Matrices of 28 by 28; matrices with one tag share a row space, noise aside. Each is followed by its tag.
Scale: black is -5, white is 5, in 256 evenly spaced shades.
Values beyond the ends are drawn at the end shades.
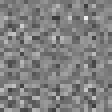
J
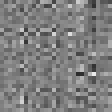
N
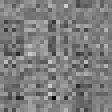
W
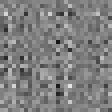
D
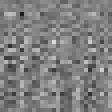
J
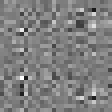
N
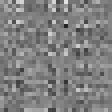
W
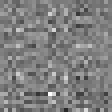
W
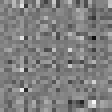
N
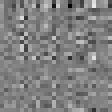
N
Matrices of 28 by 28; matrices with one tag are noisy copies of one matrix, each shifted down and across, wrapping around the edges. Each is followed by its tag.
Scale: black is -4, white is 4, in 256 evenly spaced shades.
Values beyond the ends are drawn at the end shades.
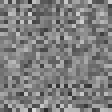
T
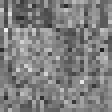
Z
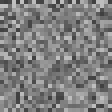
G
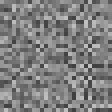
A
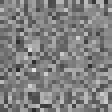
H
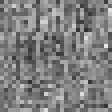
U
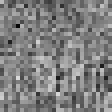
U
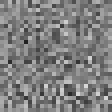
H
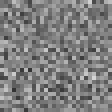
T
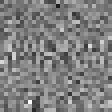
H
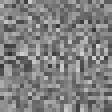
H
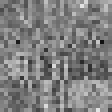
Z
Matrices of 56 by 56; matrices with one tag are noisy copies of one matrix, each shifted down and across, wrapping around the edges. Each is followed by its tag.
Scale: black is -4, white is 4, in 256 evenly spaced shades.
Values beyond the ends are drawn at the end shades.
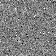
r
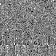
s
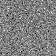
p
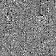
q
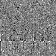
s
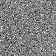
p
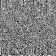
s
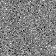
p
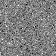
p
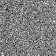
p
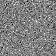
p
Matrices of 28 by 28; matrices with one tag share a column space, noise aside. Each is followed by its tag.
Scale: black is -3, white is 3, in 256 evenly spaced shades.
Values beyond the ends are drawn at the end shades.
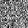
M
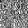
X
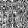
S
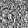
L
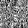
M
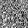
L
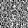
M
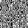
M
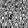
L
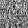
X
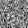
L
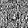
L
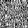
M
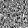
L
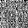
S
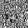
L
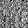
S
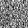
M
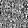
X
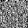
S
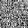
M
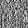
S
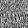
L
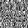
M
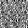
M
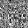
L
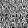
L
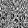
L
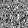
L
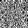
M
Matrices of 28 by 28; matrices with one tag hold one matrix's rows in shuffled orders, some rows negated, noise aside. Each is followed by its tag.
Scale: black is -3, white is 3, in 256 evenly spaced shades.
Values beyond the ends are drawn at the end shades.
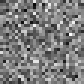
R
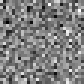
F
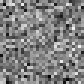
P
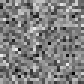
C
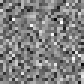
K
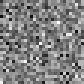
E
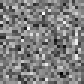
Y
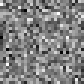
E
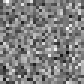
F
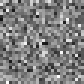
E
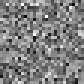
R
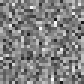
K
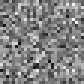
C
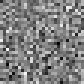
E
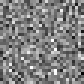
K
